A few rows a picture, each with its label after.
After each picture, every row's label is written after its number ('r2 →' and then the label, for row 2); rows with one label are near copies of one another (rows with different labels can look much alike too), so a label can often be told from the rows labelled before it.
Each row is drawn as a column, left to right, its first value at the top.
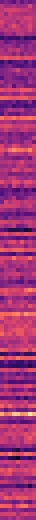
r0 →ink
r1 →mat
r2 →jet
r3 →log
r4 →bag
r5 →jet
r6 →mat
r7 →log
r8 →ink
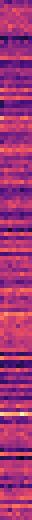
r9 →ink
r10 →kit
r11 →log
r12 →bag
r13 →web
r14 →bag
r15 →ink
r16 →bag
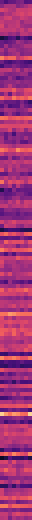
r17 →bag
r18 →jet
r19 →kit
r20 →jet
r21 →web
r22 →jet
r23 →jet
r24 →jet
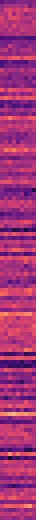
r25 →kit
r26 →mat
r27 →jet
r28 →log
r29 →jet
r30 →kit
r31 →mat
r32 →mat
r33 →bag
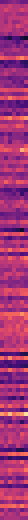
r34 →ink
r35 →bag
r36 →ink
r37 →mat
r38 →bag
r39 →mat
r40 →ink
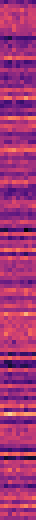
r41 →web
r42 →jet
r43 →ink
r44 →log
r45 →bag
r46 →web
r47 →mat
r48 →jet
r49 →jet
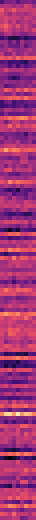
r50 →web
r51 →log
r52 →bag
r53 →web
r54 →bag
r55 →ink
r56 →ink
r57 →bag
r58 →jet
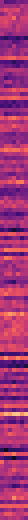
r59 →mat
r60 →web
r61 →web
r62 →jet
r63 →bag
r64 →kit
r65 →ink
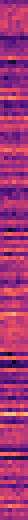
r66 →ink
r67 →web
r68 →mat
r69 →kit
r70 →jet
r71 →web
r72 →bag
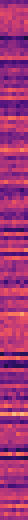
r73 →ink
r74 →web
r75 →jet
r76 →log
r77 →web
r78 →mat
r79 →web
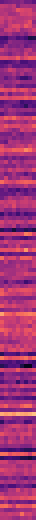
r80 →kit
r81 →jet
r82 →log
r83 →log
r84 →bag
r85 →web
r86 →web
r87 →web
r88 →bag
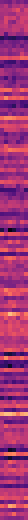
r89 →bag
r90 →ink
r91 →mat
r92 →mat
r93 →jet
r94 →ink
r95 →bag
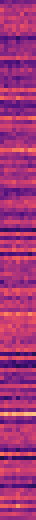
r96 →jet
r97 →mat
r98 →mat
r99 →log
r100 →mat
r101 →log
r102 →log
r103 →log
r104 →log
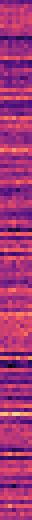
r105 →log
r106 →ink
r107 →mat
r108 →log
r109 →bag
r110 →web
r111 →jet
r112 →kit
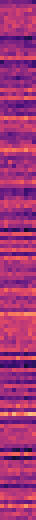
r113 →mat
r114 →log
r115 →jet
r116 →log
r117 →web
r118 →web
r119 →mat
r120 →bag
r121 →kit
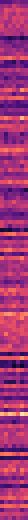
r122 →log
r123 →jet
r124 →bag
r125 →kit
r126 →web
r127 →ink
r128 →bag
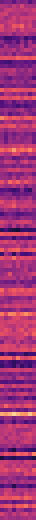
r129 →log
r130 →jet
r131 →bag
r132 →log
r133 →bag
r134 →log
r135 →mat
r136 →log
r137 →jet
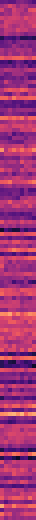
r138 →mat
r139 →kit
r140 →kit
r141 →jet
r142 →jet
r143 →ink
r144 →kit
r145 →web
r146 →web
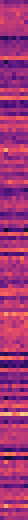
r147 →ink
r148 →mat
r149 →bag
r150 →web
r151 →jet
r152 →ink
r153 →bag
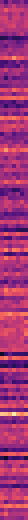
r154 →ink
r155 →web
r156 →mat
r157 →ink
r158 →bag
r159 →mat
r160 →jet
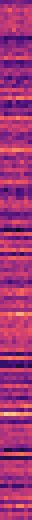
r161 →log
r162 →bag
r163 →web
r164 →log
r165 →mat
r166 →mat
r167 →web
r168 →jet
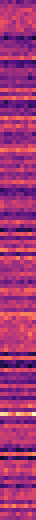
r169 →log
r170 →ink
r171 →ink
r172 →mat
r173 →log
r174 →bag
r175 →mat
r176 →web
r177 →ink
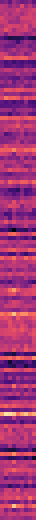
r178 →web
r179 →ink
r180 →bag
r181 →mat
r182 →bag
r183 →kit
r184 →log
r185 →ink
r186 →web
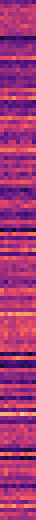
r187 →mat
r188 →jet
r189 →mat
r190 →mat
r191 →kit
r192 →bag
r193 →bag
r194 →mat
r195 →jet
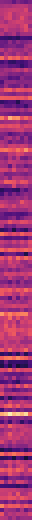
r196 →mat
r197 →bag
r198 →ink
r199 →bag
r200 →ink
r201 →kit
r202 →log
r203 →jet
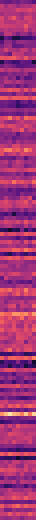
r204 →kit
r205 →log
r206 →log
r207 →kit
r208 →web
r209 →web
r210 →log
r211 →web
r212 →kit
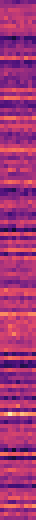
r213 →mat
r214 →mat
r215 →bag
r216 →bag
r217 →jet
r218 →log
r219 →mat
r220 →kit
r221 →mat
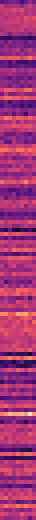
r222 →kit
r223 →jet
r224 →ink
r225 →bag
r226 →mat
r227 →web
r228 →kit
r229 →ink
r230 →kit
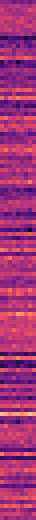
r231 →ink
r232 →ink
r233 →kit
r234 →jet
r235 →kit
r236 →kit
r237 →bag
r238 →bag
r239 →ink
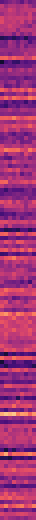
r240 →kit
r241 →mat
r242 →log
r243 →ink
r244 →mat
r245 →jet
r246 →ink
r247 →jet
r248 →mat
